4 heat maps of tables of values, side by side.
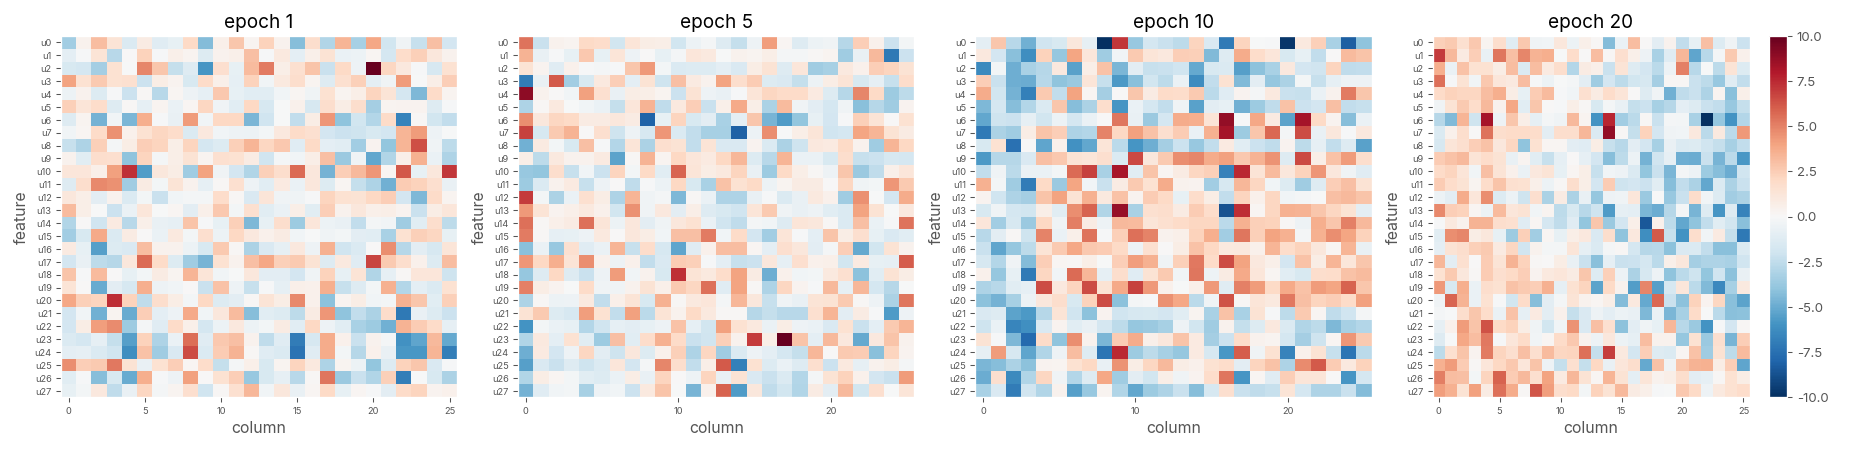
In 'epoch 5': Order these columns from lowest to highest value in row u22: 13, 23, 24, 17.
23, 17, 24, 13
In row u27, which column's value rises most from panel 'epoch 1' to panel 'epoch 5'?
13
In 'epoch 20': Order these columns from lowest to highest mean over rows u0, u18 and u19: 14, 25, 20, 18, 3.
18, 20, 25, 14, 3
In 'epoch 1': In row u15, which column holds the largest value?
2
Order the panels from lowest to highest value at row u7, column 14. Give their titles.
epoch 5, epoch 10, epoch 1, epoch 20
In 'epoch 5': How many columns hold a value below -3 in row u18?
3
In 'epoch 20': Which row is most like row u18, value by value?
u11
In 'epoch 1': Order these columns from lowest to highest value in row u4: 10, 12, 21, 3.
12, 3, 21, 10
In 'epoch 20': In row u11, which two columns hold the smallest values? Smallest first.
22, 19
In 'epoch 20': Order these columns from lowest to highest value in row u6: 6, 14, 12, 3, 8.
3, 8, 12, 6, 14
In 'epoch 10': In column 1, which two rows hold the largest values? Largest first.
u24, u0
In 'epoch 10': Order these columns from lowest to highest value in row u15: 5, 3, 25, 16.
16, 3, 5, 25
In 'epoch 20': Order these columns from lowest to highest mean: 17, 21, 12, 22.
22, 17, 21, 12
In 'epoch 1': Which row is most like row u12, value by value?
u4
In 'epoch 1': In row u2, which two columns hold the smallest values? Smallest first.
9, 2
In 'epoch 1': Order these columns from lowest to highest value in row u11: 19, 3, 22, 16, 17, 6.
19, 17, 6, 16, 22, 3
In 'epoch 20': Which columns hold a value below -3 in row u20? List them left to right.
8, 15, 17, 20, 24, 25
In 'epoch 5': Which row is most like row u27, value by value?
u25
